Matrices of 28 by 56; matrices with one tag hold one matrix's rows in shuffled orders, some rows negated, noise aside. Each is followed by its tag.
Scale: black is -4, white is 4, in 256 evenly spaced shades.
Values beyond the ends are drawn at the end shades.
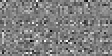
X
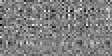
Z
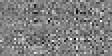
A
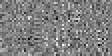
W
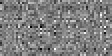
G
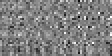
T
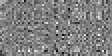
W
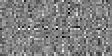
W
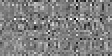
A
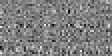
Z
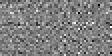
T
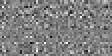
X
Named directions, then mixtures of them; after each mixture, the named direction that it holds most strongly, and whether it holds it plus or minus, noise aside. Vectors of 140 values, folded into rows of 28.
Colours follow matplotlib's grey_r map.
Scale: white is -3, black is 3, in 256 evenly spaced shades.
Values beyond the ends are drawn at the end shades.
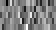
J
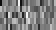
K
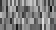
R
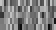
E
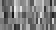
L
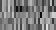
L, minus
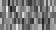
R, minus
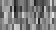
L, minus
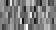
J, plus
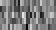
K, minus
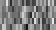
J, minus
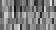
L, minus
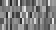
J, minus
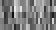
L, plus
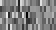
K, minus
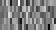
E, plus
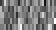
E, minus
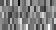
E, minus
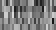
L, minus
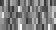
E, minus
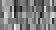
L, minus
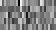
K, minus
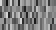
J, plus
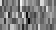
K, minus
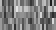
L, plus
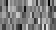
R, plus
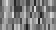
L, minus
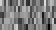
E, plus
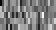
K, plus
